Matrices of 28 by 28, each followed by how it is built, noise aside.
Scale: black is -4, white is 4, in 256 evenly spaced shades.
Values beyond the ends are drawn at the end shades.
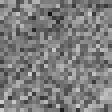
Hankel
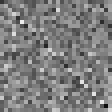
diagonal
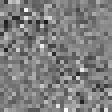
block diagonal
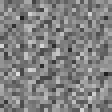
repeating rows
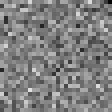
noise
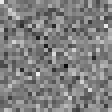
diagonal
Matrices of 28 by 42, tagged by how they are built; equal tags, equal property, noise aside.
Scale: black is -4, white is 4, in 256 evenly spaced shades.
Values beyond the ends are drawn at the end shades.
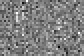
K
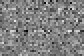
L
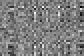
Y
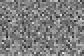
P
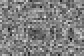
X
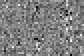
K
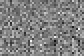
Y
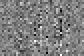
K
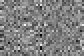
Y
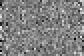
K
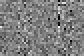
K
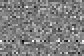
L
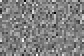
Y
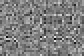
Y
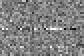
L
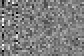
K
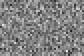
P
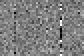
K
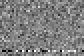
L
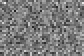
P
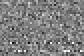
L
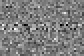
L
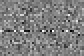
L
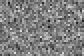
P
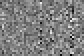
K
